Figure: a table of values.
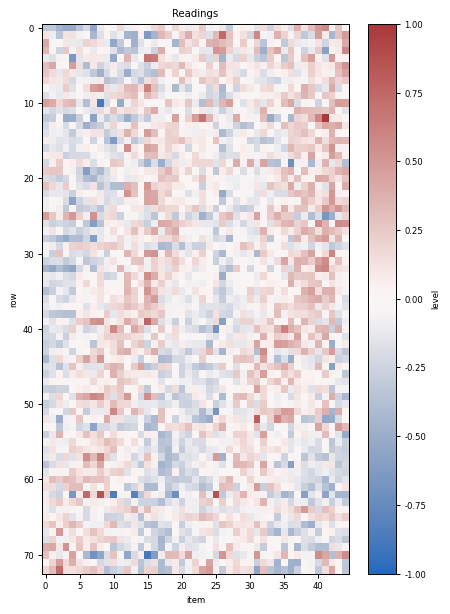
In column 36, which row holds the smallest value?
18
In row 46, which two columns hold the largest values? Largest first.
32, 10
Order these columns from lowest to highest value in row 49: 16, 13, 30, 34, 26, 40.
26, 40, 34, 13, 30, 16
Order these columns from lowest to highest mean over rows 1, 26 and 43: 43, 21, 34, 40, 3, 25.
3, 25, 21, 34, 43, 40
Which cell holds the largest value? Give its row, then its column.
12, 41
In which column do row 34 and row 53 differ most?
15
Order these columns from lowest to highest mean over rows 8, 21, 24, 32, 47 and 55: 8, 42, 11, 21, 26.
26, 21, 8, 11, 42
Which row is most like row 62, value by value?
57
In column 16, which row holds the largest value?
4
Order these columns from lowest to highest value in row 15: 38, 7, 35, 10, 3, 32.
10, 32, 7, 3, 35, 38
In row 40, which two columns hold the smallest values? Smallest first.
25, 23
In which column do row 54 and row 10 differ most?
8
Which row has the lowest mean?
62
